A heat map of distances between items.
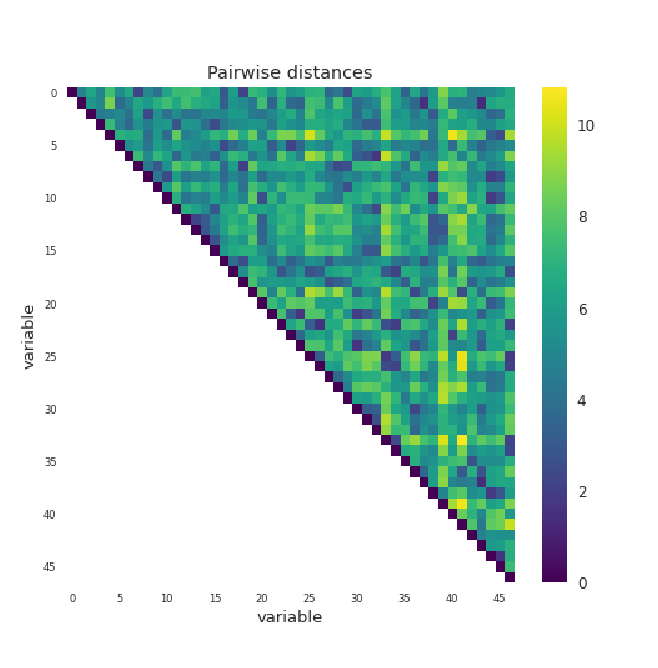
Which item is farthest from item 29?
39
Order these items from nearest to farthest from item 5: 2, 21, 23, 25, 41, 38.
23, 21, 38, 2, 25, 41
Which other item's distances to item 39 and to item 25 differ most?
33
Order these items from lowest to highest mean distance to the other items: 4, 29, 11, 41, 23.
23, 29, 11, 4, 41
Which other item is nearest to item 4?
45
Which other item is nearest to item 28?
7
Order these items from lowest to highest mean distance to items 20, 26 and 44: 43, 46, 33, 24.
46, 33, 43, 24
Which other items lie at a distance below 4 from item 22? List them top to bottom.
17, 25, 26, 33, 34, 46
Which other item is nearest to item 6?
32
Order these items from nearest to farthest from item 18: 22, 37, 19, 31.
37, 22, 31, 19
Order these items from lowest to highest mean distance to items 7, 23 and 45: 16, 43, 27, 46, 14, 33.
16, 27, 43, 14, 46, 33
